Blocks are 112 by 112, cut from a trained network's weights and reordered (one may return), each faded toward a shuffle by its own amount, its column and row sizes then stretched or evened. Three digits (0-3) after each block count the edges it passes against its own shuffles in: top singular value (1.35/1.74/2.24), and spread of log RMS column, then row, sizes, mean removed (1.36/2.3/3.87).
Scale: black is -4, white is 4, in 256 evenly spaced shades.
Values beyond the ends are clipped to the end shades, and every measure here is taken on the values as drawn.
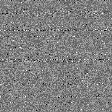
0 0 2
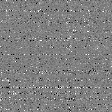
2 1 2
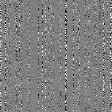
1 3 0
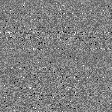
0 1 2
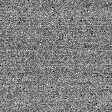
1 1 0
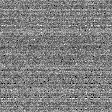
3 1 1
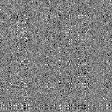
3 2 1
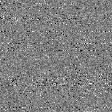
1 0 2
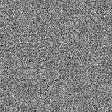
3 0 0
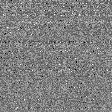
0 0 2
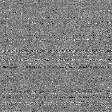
1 1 2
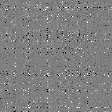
2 2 2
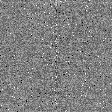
0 1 0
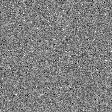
0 0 1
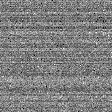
3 1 0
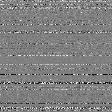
2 0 3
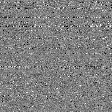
2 0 2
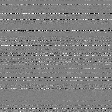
2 0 3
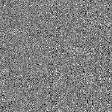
0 2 1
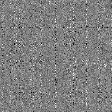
1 2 1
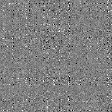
1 2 2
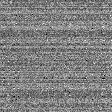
3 1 0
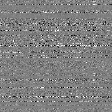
1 1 3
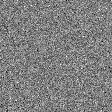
0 0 0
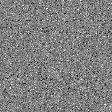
1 0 1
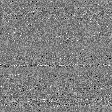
0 0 2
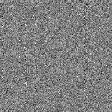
2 1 0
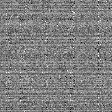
3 2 0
